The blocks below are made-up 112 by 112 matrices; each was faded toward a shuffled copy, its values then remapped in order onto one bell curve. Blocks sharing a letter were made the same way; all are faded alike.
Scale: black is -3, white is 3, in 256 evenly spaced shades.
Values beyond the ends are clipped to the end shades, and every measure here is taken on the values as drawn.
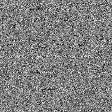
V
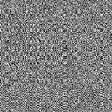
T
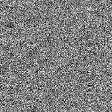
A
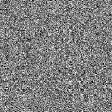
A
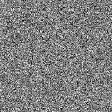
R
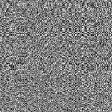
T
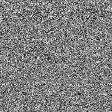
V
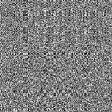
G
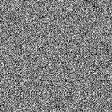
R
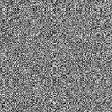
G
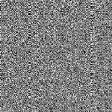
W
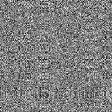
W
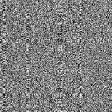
W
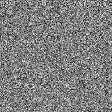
R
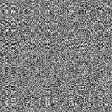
G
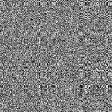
G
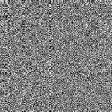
W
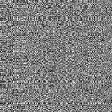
T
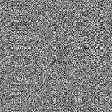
G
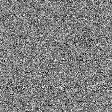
V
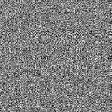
W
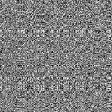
G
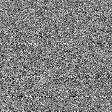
V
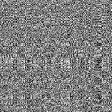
G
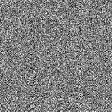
A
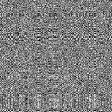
T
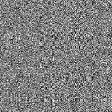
W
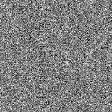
R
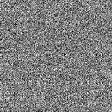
A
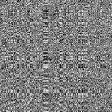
T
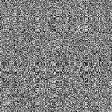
G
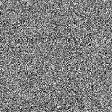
A
